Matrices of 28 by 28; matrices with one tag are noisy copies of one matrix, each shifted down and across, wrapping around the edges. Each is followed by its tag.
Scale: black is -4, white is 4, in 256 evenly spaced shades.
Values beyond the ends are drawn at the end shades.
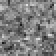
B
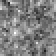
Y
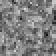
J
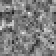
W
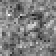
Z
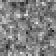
W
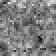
Z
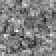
B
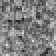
W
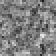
J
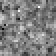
J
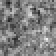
Y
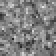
W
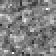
B
